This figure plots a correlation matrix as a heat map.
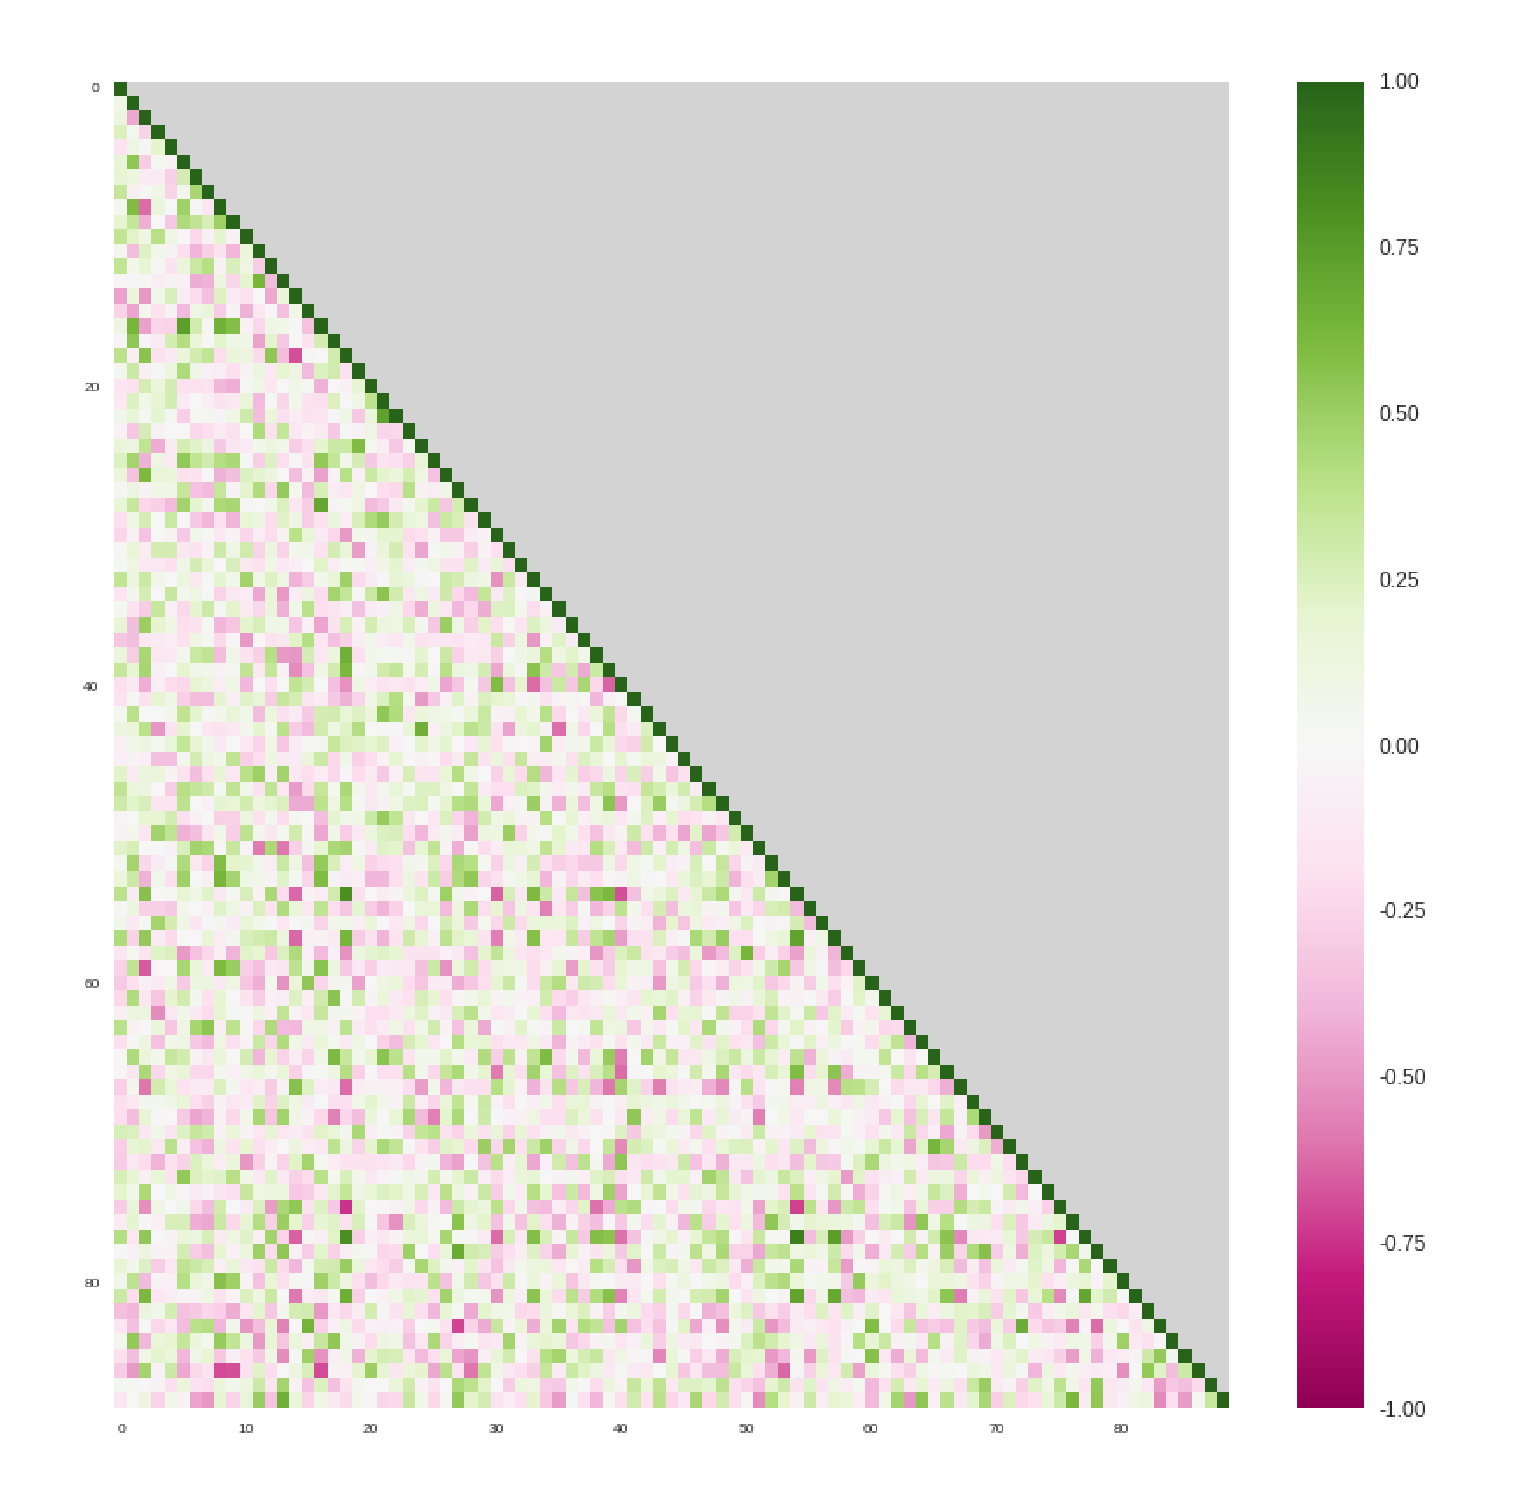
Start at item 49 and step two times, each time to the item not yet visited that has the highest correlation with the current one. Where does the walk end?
22
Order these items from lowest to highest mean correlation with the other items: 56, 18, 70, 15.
15, 70, 56, 18
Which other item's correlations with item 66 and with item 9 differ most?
2
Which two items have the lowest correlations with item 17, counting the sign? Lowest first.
69, 11
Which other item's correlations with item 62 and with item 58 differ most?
50
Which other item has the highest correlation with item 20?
86
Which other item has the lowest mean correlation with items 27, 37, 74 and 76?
83
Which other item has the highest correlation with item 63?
7
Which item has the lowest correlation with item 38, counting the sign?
75
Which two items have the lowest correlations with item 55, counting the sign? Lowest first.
34, 85
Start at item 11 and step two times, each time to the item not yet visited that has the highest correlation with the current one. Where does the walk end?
88
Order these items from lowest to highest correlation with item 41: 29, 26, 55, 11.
26, 55, 11, 29
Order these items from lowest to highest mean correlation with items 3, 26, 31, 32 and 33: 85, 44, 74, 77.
44, 85, 74, 77
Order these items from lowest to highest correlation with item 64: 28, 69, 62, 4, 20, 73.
73, 20, 4, 28, 69, 62
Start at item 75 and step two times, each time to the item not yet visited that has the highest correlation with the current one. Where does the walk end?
67
